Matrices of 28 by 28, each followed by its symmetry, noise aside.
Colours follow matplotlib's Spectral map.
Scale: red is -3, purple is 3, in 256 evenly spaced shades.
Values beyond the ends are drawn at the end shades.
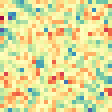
same after a half turn.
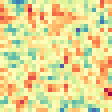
antisymmetric.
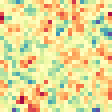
antisymmetric.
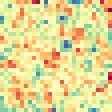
symmetric across the other diagonal.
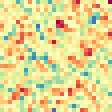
symmetric across the other diagonal.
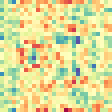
mirrored top to bottom.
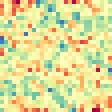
same after a half turn.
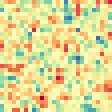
antisymmetric.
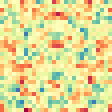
mirrored left to right.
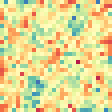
same after a half turn.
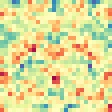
mirrored left to right.
